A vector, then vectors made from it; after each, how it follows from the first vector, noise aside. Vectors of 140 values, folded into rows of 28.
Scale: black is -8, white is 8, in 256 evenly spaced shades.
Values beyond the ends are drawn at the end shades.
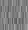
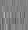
wrapped around, negated, partly zeroed.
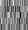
reversed, scaled up.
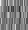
reversed, scaled up.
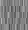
reversed.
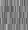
reversed.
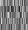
reversed, scaled up.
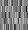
negated, scaled up.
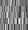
negated, scaled up.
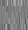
wrapped around, negated, partly zeroed.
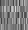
reversed, negated, scaled up.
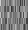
reversed, scaled up.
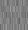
wrapped around, negated, shrunk.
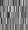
reversed, negated, scaled up.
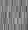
negated.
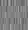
wrapped around, negated, partly zeroed.
